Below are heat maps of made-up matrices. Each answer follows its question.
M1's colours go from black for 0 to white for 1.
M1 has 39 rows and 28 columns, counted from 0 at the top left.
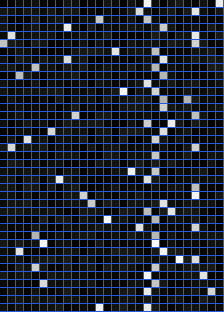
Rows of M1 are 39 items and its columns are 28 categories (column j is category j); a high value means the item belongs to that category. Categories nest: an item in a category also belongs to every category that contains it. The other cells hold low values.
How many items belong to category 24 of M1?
9
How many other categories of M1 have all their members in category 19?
7
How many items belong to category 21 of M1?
2
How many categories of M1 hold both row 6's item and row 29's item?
1
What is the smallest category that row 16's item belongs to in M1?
6
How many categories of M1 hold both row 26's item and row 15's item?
2
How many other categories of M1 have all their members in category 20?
5
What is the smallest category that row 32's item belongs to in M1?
22
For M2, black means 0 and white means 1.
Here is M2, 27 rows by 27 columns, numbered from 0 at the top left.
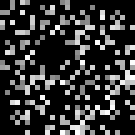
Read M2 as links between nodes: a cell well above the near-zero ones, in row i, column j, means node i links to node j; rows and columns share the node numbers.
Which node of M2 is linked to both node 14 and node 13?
node 8
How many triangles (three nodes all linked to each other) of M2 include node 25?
8
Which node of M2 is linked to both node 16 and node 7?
node 17
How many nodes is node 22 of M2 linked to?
9
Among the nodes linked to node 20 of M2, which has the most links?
node 5
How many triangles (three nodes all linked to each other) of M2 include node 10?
8
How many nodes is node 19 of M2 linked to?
4
